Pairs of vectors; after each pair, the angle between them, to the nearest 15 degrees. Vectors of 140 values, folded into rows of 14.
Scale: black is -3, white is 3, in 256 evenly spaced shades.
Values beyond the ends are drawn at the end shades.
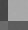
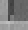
150 degrees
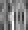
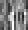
15 degrees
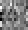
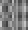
90 degrees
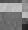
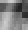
135 degrees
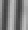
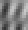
45 degrees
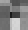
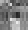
30 degrees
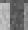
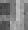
150 degrees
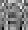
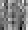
45 degrees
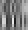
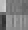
120 degrees
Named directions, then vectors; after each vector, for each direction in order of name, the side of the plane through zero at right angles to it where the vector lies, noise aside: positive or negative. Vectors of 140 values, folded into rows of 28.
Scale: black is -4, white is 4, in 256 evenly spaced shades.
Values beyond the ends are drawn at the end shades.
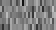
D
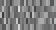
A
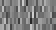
positive, negative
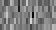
negative, positive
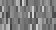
positive, negative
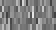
positive, negative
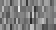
positive, negative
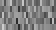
negative, negative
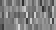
positive, positive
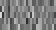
positive, negative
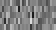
negative, positive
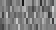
positive, positive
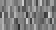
negative, negative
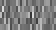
positive, negative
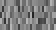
negative, positive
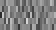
negative, positive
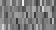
negative, negative
